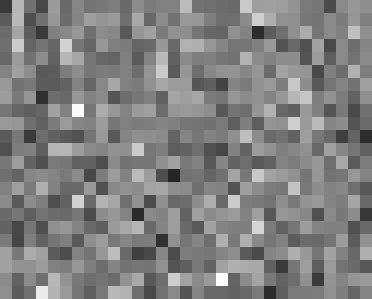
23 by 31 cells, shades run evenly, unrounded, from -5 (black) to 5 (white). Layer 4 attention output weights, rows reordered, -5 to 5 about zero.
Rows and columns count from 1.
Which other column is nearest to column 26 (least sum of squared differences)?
28
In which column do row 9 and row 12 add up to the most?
7
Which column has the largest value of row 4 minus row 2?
6
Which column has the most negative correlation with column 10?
21
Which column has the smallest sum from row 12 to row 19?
31
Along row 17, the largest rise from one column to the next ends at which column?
13
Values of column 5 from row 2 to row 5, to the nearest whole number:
1 0 -1 -1
